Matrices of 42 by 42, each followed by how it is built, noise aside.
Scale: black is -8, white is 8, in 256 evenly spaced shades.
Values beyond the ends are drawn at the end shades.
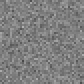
noise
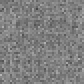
blocks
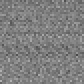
repeating columns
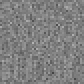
blocks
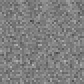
repeating columns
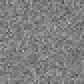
noise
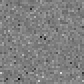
sparse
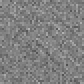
Toeplitz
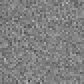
noise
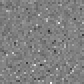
sparse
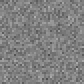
repeating columns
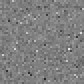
sparse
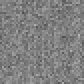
blocks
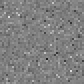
sparse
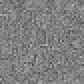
noise
